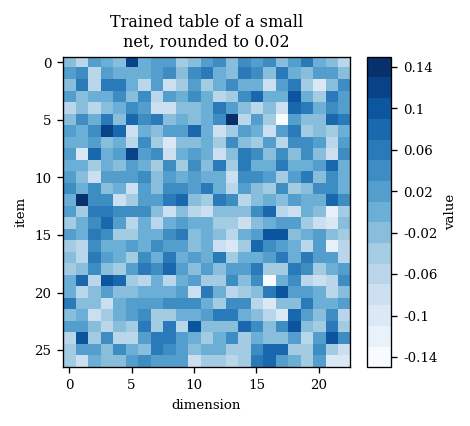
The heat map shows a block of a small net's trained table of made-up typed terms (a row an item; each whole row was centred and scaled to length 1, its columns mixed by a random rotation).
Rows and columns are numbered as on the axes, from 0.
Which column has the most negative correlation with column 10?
16
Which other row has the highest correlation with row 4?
22
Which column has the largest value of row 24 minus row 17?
1
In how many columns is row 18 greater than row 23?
11
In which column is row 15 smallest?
13
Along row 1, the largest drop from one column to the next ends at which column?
2
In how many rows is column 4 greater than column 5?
10
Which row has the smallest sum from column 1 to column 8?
4
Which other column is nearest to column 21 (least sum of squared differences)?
12
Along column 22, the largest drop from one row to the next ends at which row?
25
